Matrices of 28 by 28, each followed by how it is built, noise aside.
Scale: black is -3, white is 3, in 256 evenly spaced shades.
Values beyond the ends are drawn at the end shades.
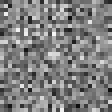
blocks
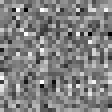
low rank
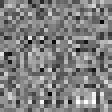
low rank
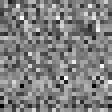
repeating columns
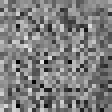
blocks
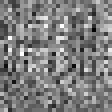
blocks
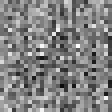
blocks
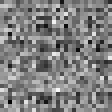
blocks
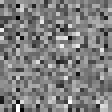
low rank
